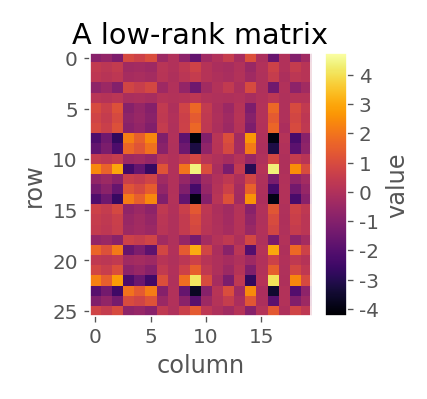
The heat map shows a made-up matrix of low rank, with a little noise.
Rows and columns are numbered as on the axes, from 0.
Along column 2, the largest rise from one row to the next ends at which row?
15
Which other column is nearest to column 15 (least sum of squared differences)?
7
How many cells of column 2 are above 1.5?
3
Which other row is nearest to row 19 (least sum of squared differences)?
22
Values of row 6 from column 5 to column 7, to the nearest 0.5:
-1 0.5 0
